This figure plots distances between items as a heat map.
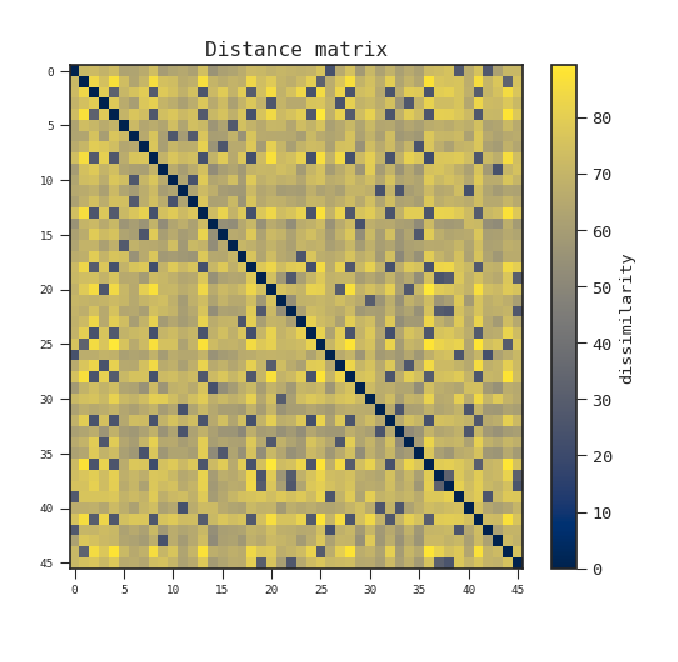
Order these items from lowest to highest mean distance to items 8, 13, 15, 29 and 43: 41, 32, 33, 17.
32, 41, 33, 17
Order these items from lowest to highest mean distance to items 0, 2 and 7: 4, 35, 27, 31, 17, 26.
26, 35, 4, 31, 17, 27
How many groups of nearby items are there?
13
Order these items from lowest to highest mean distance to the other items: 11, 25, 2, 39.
11, 2, 39, 25
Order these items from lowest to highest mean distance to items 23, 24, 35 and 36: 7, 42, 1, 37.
7, 42, 37, 1
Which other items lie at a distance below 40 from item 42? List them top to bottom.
0, 26, 39
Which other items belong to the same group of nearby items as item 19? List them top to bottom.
22, 37, 38, 45
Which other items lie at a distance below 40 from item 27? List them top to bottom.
3, 20, 34
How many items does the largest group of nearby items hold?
10
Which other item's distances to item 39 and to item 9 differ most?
43
